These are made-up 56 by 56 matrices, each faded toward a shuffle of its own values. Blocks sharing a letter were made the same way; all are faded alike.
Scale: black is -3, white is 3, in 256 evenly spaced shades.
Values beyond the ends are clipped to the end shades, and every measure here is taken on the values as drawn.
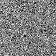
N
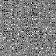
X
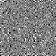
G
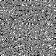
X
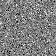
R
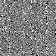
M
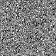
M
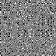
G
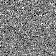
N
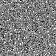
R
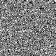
N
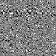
G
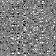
G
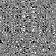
G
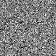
N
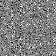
M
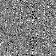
M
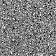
M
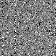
M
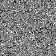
N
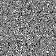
M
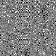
G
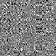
G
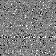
X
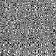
G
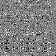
X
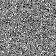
R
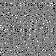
X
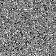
N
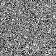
N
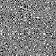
G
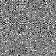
G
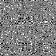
X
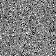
M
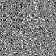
G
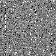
M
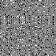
G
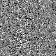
M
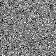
N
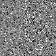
M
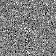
M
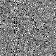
M
